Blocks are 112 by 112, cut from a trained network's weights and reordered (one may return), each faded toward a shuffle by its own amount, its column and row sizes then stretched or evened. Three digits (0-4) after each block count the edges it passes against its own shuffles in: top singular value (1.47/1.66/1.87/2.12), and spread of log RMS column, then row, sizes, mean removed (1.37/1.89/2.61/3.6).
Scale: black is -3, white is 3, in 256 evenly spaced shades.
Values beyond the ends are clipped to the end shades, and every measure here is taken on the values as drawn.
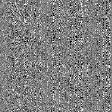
0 4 1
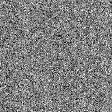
0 0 1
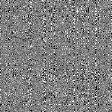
1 4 3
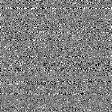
1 1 4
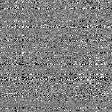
3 2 4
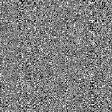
4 3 1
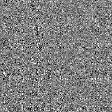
3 3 2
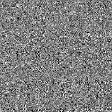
2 2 2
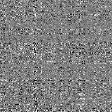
0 3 4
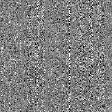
1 4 0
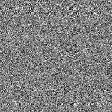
4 0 2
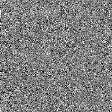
2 2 2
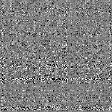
2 3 4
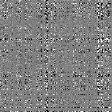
0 4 4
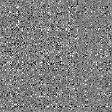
2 3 3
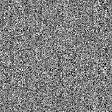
0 2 1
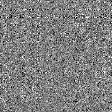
0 2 2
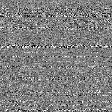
4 0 4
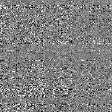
2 3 4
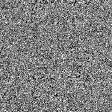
0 0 1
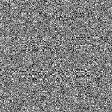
4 1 2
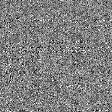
1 1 2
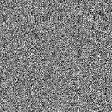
4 2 0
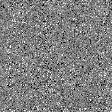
0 2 1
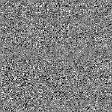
2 2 3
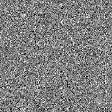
3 2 1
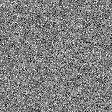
0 0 1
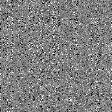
2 3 1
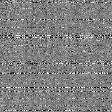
2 0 4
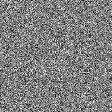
3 2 0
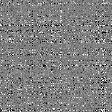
1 3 4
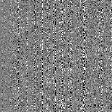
0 4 1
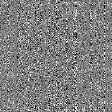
2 4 1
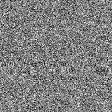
3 0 0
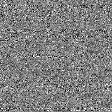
1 1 3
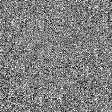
0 0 2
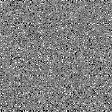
3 2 2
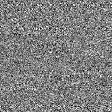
3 0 2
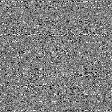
4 0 3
